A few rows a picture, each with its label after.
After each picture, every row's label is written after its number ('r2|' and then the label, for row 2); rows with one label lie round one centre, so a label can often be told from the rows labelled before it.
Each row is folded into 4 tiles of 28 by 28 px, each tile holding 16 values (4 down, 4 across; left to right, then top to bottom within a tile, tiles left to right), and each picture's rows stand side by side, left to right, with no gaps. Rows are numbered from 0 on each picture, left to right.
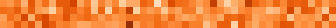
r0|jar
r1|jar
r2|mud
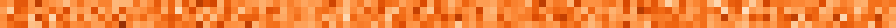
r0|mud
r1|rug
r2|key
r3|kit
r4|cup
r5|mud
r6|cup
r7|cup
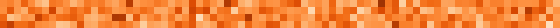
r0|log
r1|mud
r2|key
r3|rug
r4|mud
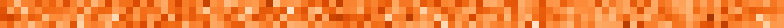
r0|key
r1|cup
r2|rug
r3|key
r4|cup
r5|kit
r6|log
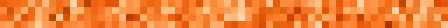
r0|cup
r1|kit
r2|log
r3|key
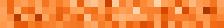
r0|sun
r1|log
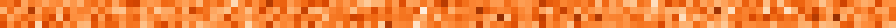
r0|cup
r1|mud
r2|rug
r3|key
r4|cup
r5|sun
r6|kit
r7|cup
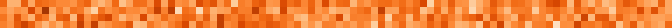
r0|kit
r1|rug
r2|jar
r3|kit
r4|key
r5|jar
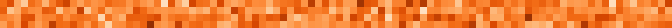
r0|key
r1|sun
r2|jar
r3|kit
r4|mud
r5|sun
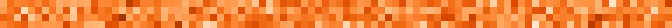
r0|mud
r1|mud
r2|jar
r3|cup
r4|mud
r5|sun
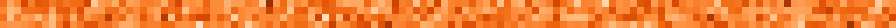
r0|kit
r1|cup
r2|rug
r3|jar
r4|sun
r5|log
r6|jar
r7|kit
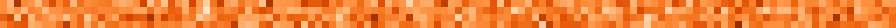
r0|mud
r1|sun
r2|rug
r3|sun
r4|rug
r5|mud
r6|kit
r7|cup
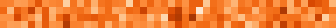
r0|kit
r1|kit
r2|rug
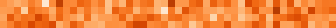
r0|jar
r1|jar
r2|log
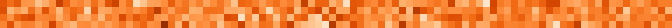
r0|key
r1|key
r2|mud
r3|mud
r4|key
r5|rug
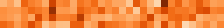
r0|log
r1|log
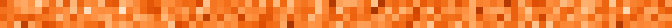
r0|key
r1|kit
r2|sun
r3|rug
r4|cup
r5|rug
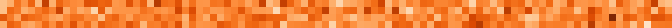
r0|rug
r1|mud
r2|jar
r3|rug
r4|jar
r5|cup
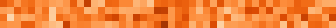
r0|kit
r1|key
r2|kit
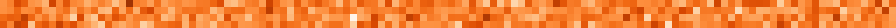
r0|mud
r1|mud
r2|rug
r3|log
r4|sun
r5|key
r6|rug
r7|cup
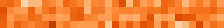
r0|key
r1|log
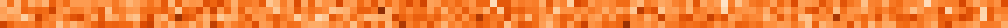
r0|log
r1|log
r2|jar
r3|kit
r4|jar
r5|mud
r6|sun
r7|cup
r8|key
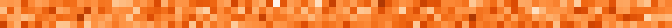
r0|log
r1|rug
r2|sun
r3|rug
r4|key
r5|log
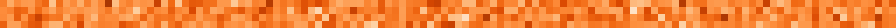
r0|sun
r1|rug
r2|rug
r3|rug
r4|log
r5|cup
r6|cup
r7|cup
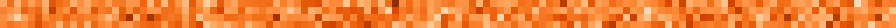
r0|log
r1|sun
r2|rug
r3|jar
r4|kit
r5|key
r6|sun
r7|cup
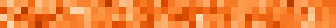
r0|sun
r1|log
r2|key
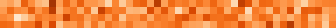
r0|log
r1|rug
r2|mud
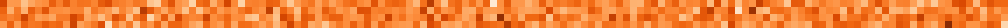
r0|key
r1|cup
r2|kit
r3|cup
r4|cup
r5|cup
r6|rug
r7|cup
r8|key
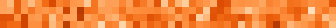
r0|mud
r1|sun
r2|key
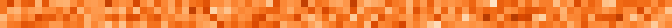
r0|sun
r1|mud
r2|log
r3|mud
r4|log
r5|jar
